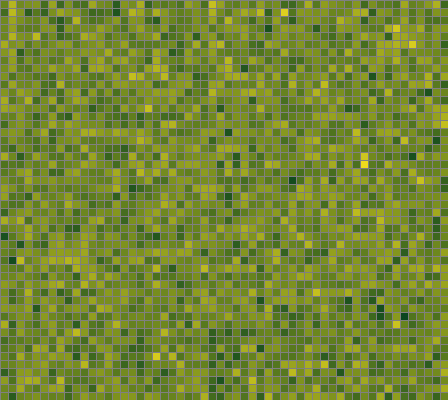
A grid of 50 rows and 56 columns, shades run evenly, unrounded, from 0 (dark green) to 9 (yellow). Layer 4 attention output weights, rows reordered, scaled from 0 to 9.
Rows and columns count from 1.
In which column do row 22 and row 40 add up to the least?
51
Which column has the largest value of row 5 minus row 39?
5
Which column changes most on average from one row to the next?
20
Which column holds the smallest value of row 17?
29
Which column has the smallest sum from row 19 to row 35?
2
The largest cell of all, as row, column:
21, 46
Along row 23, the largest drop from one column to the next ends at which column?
42
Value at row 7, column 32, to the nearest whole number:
3
